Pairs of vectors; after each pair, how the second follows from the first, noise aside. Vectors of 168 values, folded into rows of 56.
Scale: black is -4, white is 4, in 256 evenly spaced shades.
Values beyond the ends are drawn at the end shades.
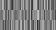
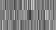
wrapped around, negated, partly zeroed.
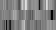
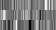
reversed, negated.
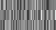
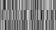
negated.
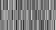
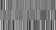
wrapped around, negated, partly zeroed.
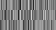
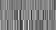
negated, partly zeroed.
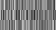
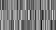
reversed, negated.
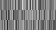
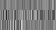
wrapped around, partly zeroed.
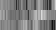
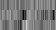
wrapped around, partly zeroed.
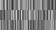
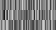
reversed, negated.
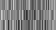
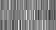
negated, partly zeroed.
